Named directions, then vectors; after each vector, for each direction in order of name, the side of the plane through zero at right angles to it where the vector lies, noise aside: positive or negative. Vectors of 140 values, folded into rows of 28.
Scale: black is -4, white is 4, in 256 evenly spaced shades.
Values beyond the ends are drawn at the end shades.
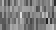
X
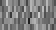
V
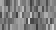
negative, positive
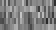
positive, positive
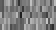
positive, negative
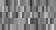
negative, positive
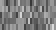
negative, positive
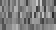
positive, positive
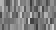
negative, positive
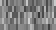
negative, negative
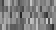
positive, negative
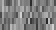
negative, positive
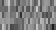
positive, negative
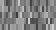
negative, positive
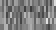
negative, negative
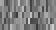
negative, positive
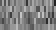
positive, positive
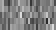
negative, positive
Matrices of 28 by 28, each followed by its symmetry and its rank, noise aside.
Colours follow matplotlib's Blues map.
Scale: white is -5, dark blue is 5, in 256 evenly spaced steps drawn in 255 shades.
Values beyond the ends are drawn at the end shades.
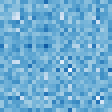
symmetric, rank four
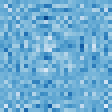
no symmetry, rank four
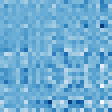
no symmetry, rank three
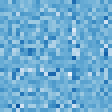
no symmetry, rank four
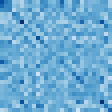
symmetric, rank four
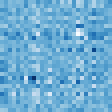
antisymmetric, rank four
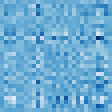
no symmetry, rank three
